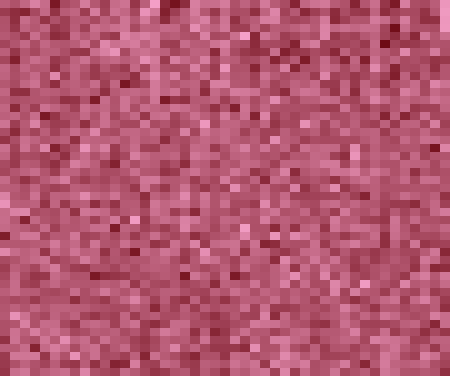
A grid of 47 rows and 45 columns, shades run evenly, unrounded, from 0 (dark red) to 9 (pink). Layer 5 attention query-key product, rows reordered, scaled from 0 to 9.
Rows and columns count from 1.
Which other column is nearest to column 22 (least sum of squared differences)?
32
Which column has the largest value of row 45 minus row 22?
30
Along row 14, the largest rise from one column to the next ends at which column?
25
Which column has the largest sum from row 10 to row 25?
16
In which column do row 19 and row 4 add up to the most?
45
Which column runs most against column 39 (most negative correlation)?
23
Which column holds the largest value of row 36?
37
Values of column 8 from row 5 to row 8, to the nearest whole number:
6 5 3 5
